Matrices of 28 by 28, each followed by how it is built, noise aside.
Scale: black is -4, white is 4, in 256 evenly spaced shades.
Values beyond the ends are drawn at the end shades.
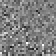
lower triangular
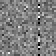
uneven columns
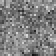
smooth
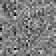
uneven columns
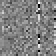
uneven columns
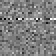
uneven rows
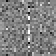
uneven columns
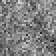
smooth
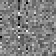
uneven columns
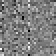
uneven columns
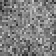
smooth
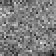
smooth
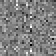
uneven columns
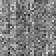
blocks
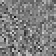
lower triangular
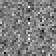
uneven columns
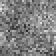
smooth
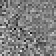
lower triangular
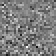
lower triangular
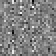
uneven columns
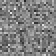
blocks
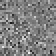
lower triangular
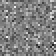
uneven columns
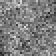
smooth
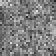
smooth
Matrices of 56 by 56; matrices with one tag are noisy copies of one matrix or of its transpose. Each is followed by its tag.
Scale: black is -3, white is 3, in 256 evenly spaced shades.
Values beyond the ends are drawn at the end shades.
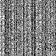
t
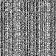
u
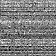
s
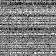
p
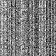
s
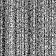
p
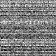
s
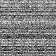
s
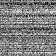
p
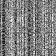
p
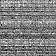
s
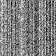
s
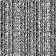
u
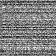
u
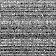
s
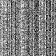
s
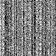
t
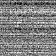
p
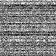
t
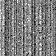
t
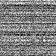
t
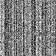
t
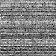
s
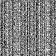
u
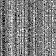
p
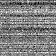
p
